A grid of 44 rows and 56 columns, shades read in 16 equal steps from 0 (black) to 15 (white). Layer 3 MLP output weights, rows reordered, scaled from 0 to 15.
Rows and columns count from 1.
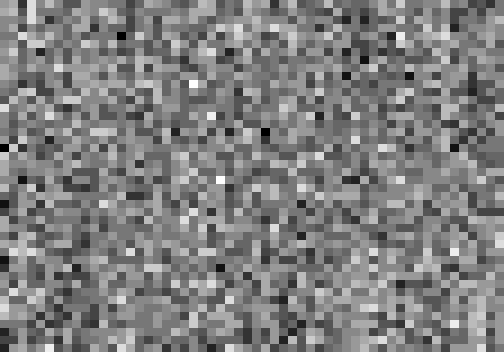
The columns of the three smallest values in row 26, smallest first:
1, 34, 5
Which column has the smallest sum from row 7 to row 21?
53
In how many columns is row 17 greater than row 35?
25
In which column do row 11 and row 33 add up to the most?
22
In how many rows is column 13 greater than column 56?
18
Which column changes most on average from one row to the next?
45
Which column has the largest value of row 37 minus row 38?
2
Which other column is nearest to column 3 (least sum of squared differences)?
40
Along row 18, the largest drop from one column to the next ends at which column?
41
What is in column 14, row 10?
7
